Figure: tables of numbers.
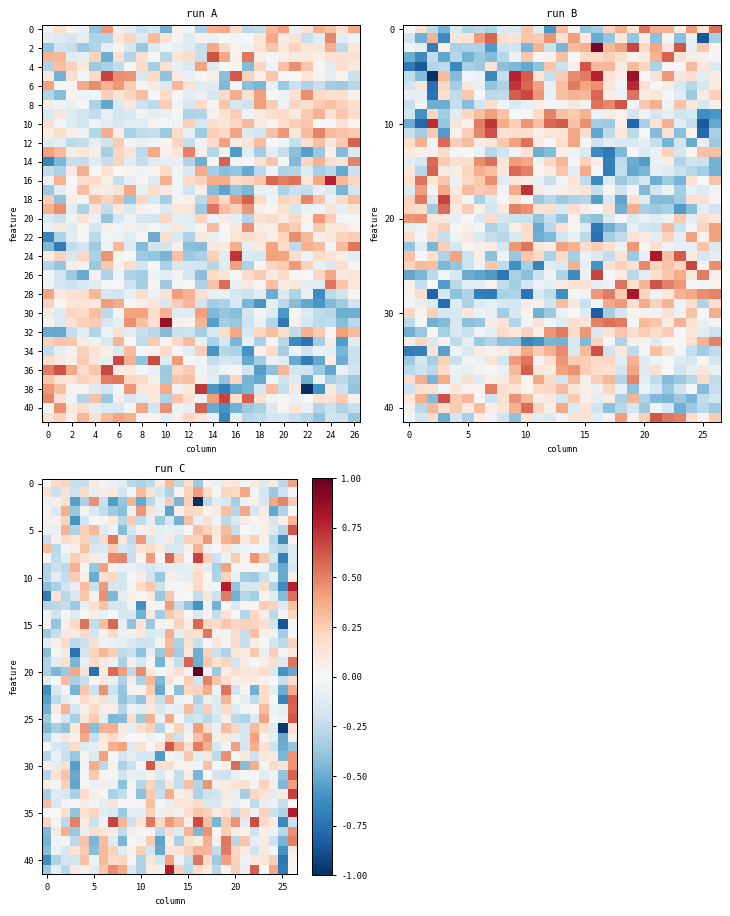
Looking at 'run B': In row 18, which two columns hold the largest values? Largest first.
3, 1
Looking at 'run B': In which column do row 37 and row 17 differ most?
10
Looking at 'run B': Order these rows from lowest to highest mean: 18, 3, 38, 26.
26, 18, 3, 38
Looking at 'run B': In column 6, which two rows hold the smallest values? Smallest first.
28, 26
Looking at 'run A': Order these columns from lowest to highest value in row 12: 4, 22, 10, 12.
12, 4, 10, 22
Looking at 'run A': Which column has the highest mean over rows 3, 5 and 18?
17
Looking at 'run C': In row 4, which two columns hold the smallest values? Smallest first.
3, 14
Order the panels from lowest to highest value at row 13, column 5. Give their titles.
run A, run B, run C
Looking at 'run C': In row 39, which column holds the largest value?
19
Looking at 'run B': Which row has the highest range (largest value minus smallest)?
5
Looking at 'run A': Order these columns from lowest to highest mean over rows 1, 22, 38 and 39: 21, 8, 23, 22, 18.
22, 23, 8, 18, 21
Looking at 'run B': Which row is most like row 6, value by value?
7
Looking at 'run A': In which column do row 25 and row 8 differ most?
5
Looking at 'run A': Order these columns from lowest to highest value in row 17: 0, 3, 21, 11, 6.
0, 21, 11, 6, 3
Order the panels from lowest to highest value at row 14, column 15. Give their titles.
run C, run B, run A
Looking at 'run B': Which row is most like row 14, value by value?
15
